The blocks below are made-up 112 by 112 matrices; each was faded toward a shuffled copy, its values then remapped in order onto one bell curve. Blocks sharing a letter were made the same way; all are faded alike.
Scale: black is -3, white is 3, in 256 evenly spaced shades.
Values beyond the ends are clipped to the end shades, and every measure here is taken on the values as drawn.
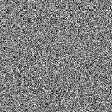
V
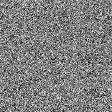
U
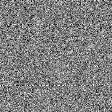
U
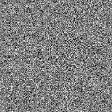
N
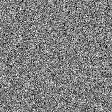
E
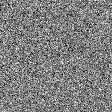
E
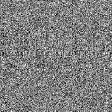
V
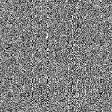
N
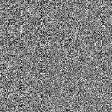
N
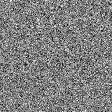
E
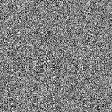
V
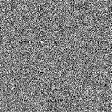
V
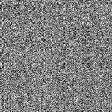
V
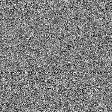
U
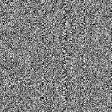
N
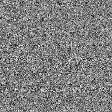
U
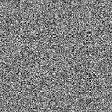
V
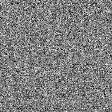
U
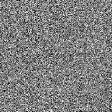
N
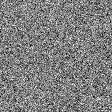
E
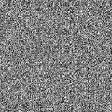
V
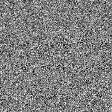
U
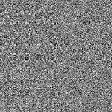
V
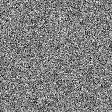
E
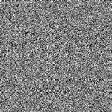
V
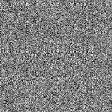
V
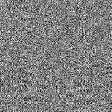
V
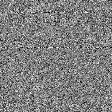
U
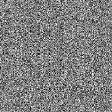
N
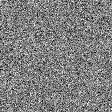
E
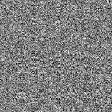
V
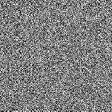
V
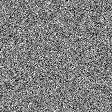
E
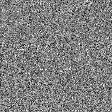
U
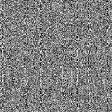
N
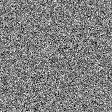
E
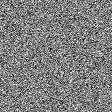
E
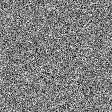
E
